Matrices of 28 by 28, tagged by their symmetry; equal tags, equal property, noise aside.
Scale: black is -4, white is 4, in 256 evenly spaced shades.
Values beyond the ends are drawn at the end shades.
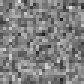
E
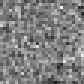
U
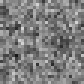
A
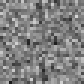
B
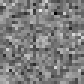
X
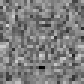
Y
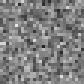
U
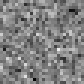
X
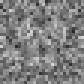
Y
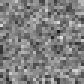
E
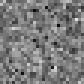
X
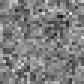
X
